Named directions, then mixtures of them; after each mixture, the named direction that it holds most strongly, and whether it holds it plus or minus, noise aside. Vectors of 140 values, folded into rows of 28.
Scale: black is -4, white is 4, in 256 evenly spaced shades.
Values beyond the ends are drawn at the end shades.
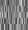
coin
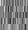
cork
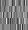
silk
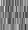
cork, plus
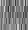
silk, minus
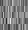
cork, minus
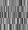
coin, minus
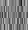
coin, minus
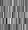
cork, minus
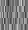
coin, plus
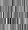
silk, plus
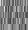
cork, plus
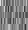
cork, plus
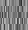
coin, minus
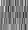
cork, plus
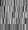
cork, minus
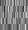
cork, minus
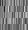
cork, minus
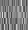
coin, plus
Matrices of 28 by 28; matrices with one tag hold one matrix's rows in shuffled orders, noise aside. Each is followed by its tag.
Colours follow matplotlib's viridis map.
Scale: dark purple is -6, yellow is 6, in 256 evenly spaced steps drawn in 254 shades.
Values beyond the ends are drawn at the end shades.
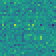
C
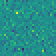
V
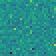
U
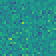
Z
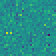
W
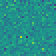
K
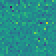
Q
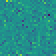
W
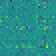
Q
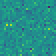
W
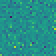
U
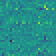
Q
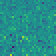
Z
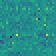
Q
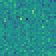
K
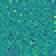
U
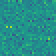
W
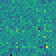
Q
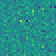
K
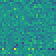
C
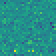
C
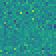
K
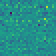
Q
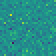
Z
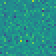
K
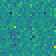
U
